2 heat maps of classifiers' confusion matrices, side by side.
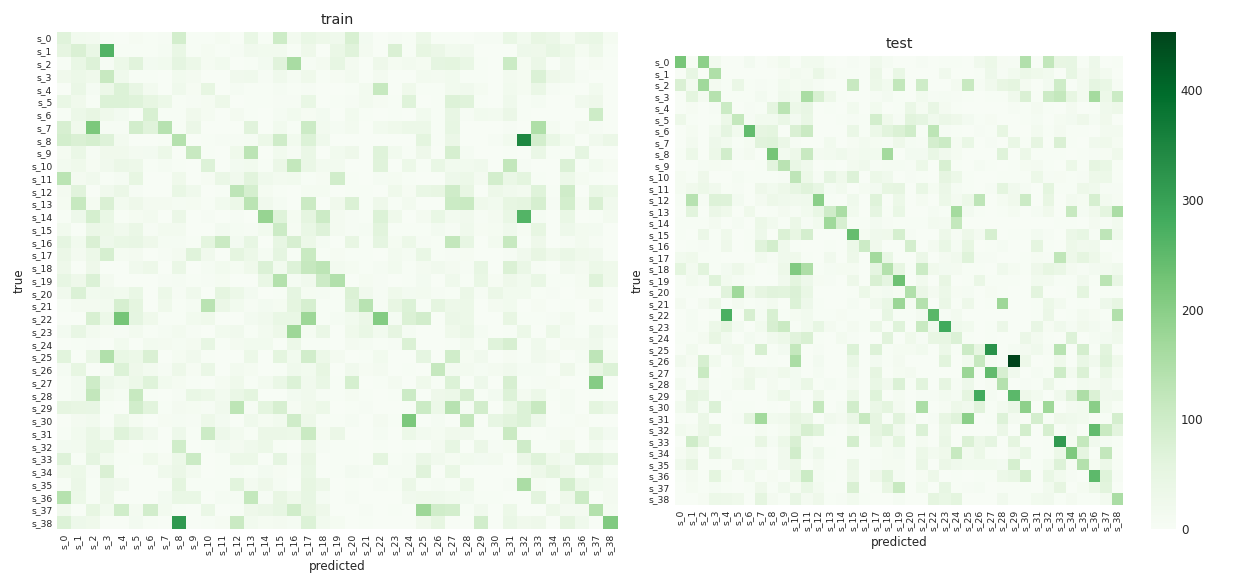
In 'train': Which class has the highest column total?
s_17
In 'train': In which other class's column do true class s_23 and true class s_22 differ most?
s_4
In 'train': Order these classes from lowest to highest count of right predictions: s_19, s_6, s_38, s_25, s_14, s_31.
s_25, s_6, s_31, s_19, s_14, s_38
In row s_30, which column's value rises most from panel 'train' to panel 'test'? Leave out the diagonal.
s_36
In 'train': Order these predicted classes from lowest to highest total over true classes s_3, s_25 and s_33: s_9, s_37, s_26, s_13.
s_26, s_13, s_9, s_37
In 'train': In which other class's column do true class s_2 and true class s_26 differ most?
s_16
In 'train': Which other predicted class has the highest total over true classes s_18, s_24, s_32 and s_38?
s_8
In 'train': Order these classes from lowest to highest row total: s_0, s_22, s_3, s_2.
s_3, s_0, s_2, s_22
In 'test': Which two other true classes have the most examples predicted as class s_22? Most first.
s_6, s_7
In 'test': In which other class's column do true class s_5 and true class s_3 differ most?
s_36
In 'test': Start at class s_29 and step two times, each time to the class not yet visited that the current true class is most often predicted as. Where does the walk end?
s_10
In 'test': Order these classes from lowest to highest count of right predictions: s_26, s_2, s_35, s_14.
s_14, s_26, s_35, s_2
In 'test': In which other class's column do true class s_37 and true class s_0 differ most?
s_2
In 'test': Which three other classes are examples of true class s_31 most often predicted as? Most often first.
s_25, s_7, s_16
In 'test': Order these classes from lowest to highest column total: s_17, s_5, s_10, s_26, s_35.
s_5, s_26, s_35, s_17, s_10
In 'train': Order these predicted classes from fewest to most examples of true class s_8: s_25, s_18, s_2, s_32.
s_18, s_25, s_2, s_32
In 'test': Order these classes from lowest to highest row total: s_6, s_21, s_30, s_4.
s_4, s_21, s_6, s_30
